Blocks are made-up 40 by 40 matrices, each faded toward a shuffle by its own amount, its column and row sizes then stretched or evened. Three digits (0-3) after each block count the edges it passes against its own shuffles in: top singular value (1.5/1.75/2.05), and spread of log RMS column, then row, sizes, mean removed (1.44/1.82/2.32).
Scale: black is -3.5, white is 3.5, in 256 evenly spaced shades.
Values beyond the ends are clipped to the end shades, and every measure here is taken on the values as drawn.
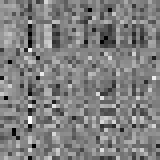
3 2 0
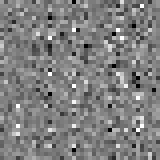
1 2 0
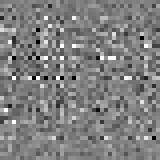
2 1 3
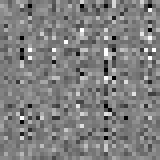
2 3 1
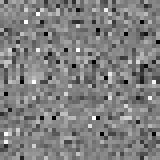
0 0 2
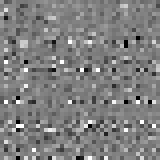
1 1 3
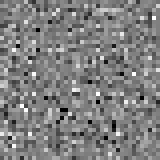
1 0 0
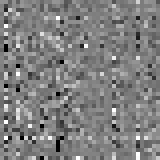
0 3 1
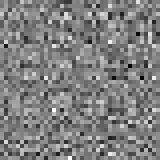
3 1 2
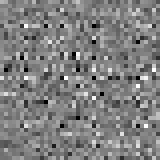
2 1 3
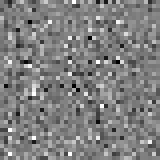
0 1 1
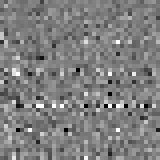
1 1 2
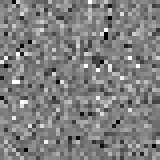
0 0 0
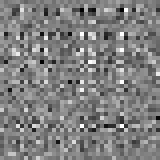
3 1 3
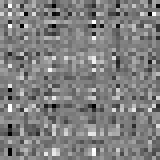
3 3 3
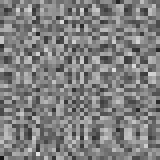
3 1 1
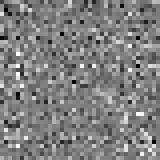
0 1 1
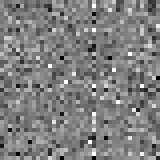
2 2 0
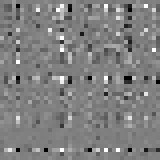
3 2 3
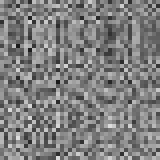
3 2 1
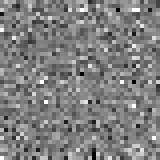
0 0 1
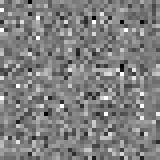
0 2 1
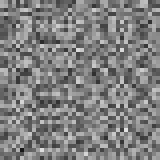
3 2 0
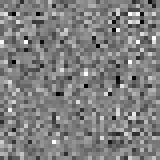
1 1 1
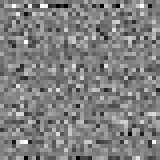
0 0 3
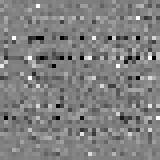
2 1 3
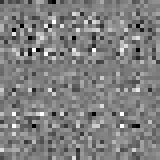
0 2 3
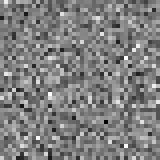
1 0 0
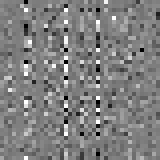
3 3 0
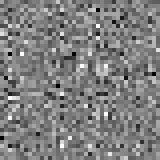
2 1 0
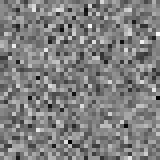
1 0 0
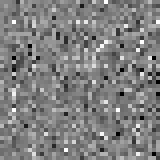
0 2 0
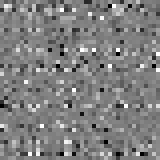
2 0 3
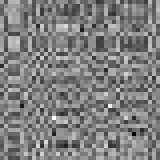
3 0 0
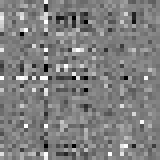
2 3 2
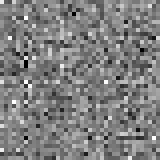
1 1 0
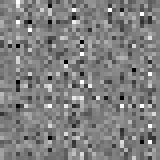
1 3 1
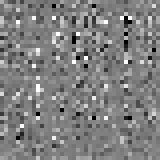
1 3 1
